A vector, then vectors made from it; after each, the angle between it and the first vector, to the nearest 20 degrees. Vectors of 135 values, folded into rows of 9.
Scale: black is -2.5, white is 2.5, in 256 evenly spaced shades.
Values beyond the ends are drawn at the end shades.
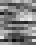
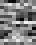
140 degrees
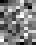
80 degrees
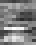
140 degrees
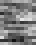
20 degrees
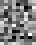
80 degrees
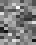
120 degrees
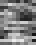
160 degrees
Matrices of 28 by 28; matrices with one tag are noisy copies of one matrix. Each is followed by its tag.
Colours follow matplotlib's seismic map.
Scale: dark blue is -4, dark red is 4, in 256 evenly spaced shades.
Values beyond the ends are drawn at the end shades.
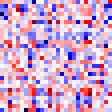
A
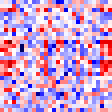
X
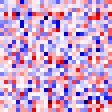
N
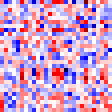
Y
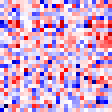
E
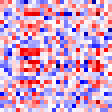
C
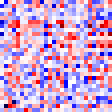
E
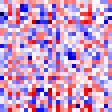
A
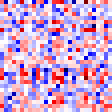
Y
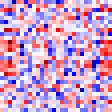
X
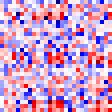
N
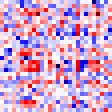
C
